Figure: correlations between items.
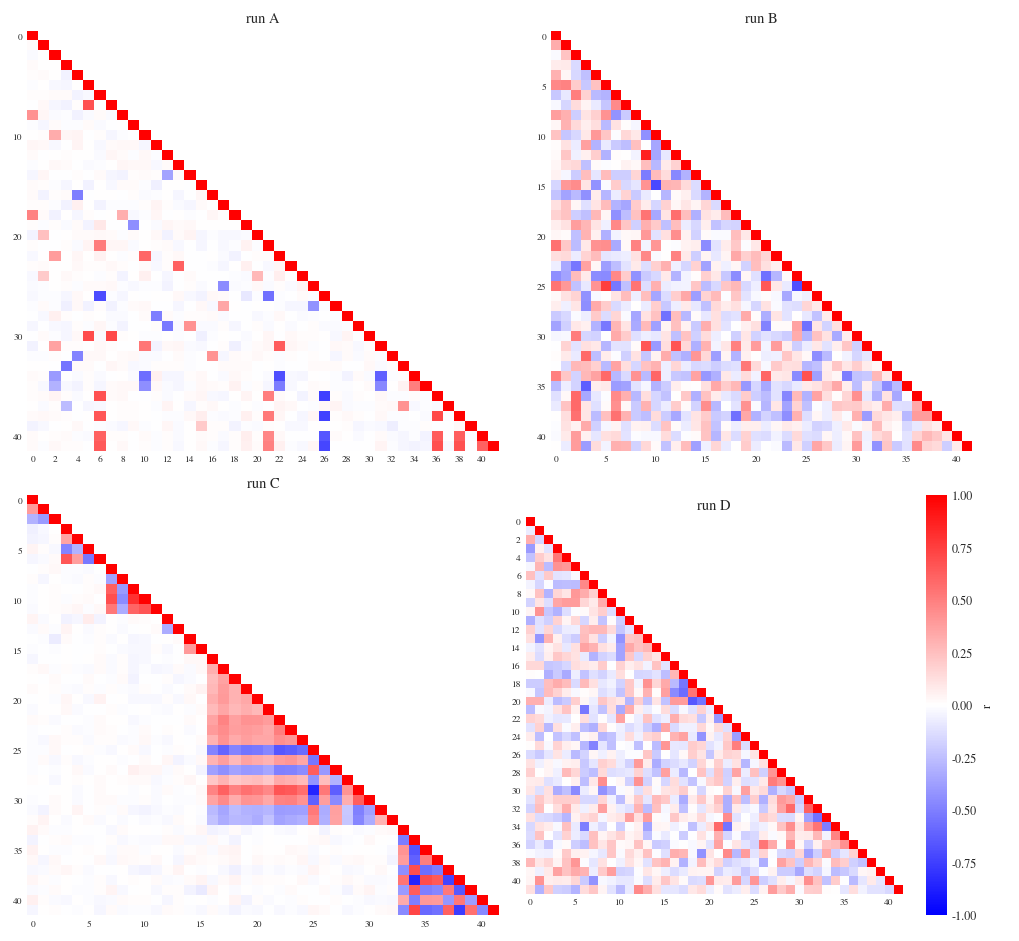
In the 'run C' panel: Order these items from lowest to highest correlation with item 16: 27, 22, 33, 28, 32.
27, 32, 33, 28, 22
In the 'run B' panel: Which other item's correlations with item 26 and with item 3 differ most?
32
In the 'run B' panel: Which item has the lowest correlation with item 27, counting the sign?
3
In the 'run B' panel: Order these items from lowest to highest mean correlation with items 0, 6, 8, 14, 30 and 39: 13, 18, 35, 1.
35, 18, 13, 1
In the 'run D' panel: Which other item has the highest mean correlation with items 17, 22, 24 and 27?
37
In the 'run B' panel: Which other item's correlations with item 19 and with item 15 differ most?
10
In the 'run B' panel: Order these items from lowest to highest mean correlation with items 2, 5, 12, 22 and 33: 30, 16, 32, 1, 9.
16, 32, 30, 1, 9
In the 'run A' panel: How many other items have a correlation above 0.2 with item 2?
3
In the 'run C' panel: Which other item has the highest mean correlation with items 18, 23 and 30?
29
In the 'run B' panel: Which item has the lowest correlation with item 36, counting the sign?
23
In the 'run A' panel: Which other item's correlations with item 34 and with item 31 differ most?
22
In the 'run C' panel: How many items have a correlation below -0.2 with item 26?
4
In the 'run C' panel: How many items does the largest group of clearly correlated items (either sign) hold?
17
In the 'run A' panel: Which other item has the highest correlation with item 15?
39
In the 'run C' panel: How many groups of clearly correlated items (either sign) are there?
7
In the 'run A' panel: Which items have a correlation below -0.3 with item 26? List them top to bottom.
6, 21, 36, 38, 40, 41
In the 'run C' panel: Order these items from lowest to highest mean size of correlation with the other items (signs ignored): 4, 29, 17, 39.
4, 39, 17, 29
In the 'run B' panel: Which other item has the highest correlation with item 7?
6
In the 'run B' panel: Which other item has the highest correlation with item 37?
2
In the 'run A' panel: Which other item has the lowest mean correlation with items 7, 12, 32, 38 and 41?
26
